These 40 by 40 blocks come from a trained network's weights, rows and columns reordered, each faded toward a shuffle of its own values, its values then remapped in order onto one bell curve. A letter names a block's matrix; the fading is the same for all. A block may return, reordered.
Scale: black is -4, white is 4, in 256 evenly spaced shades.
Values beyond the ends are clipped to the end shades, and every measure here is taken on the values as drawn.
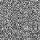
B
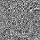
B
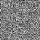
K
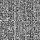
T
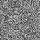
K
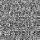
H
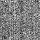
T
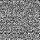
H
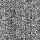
T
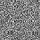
K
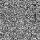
B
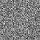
B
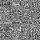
H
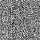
T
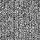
T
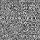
B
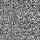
B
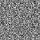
H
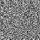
K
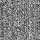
T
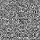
B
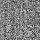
T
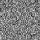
K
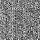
T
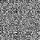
B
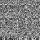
H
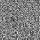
K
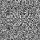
K
